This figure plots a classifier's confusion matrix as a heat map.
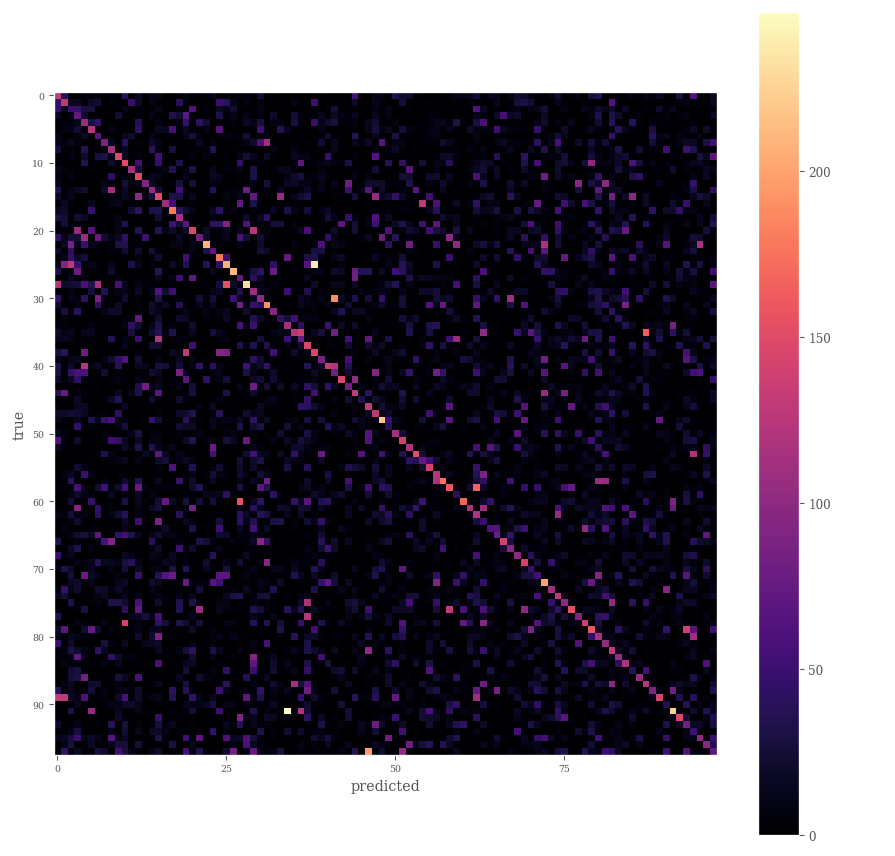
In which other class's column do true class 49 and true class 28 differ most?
25
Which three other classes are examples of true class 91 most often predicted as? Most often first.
34, 36, 5
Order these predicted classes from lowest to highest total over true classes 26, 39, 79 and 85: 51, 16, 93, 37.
16, 37, 51, 93
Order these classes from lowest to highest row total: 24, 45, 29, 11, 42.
45, 11, 42, 29, 24
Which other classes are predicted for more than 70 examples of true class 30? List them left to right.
6, 41, 67
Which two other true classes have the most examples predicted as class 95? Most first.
22, 41
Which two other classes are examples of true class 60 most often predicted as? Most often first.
27, 91
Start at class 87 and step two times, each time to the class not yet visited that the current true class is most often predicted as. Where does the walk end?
36
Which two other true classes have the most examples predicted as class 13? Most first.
43, 21
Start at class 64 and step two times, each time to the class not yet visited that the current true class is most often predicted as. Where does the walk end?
10
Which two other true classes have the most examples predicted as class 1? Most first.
89, 25
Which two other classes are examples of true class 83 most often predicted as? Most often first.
29, 3
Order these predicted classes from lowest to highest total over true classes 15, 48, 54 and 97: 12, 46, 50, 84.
84, 50, 12, 46
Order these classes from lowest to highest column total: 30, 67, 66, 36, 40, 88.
66, 88, 40, 67, 36, 30
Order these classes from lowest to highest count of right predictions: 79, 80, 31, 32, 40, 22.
32, 80, 40, 79, 31, 22
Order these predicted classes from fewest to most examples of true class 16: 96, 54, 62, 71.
96, 62, 71, 54
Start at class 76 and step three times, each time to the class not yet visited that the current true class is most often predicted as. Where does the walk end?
74
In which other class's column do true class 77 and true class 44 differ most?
37
